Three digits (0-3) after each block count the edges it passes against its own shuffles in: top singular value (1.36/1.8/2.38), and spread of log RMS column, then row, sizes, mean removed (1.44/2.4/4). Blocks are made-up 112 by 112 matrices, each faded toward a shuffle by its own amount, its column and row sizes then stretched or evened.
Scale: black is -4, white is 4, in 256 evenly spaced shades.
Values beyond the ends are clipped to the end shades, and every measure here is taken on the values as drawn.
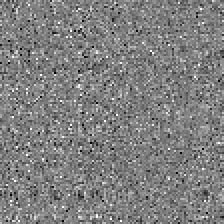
2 1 0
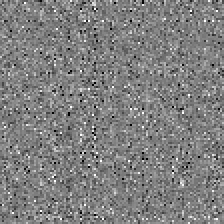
1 2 1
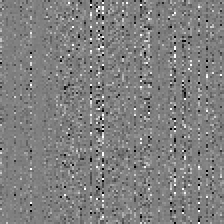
1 3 0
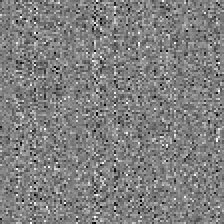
2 2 0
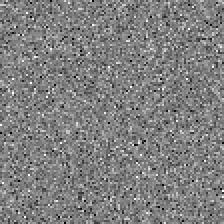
0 0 0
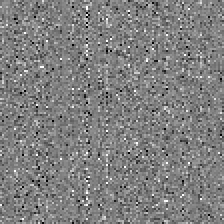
1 2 0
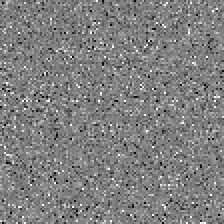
0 0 1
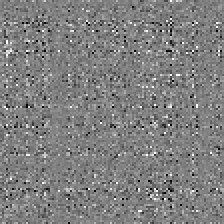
2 2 2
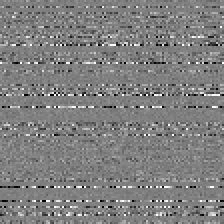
3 0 3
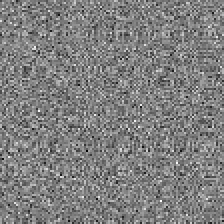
3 0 1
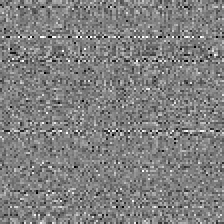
3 0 2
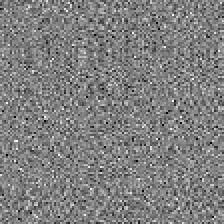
3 0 0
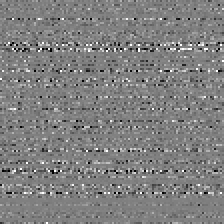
1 0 3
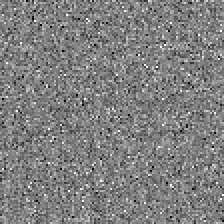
1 0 0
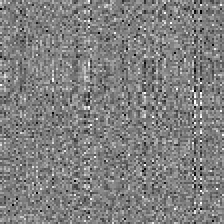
3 2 0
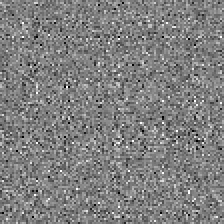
2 1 1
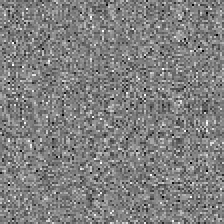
3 1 0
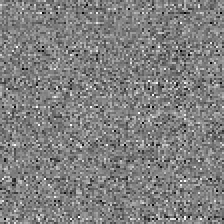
0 1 2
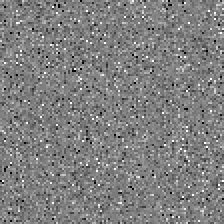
0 1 0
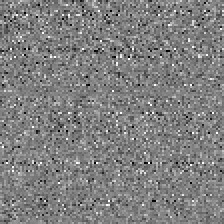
0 0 2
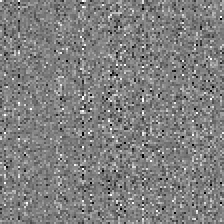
0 2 0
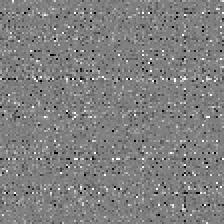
2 1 2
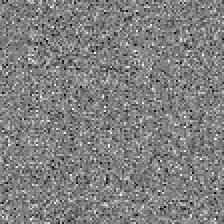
2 1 0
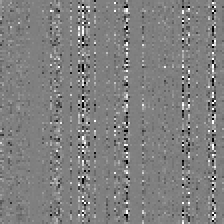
3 3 1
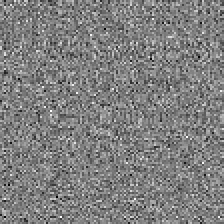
3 1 1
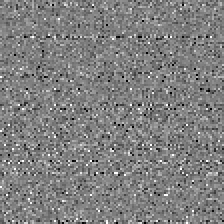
2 0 2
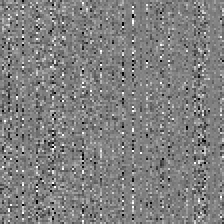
1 3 0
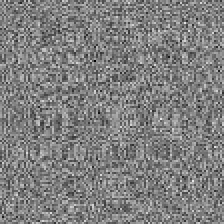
3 0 0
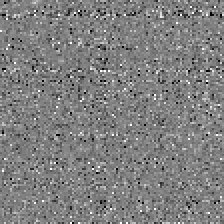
2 1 2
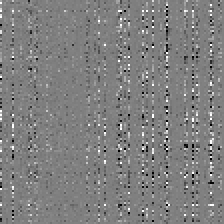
2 3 1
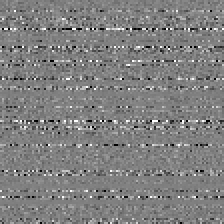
2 0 3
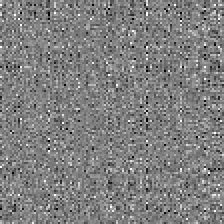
3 2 1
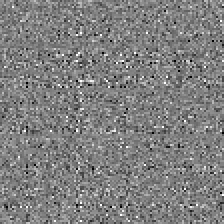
1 1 2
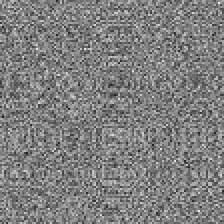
3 0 0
